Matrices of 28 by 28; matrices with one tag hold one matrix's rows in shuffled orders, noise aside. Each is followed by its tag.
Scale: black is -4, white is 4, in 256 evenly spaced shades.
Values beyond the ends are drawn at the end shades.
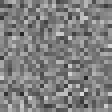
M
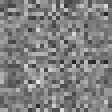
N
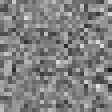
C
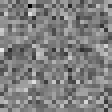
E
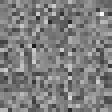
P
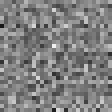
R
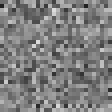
R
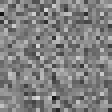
R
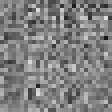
N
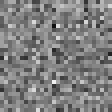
R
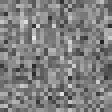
P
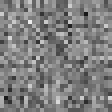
M
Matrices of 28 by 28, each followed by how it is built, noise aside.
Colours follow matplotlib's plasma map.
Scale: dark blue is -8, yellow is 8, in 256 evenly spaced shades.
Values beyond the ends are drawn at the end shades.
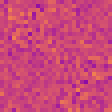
block diagonal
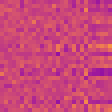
low rank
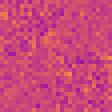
block diagonal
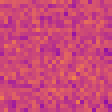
blocks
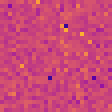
sparse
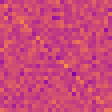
diagonal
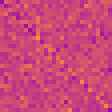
diagonal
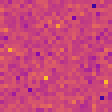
sparse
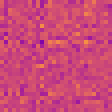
low rank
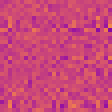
low rank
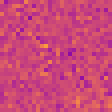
block diagonal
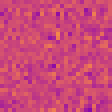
low rank
